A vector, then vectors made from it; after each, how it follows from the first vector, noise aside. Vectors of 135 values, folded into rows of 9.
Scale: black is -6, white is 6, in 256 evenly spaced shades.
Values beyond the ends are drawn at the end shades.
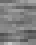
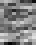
negated, scaled up.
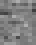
reversed, partly zeroed.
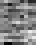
negated, scaled up.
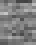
reversed, negated.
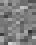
sign-scrambled.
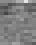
reversed, partly zeroed.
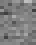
reversed, partly zeroed.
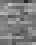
reversed, negated.
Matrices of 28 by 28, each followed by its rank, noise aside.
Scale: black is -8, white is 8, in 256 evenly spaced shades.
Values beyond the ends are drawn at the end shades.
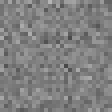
six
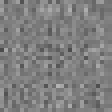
three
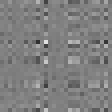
one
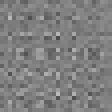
three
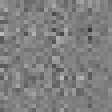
four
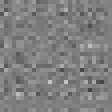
four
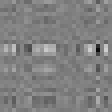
one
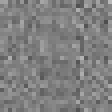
four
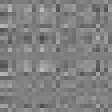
two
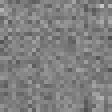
six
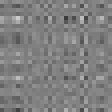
one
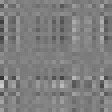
one
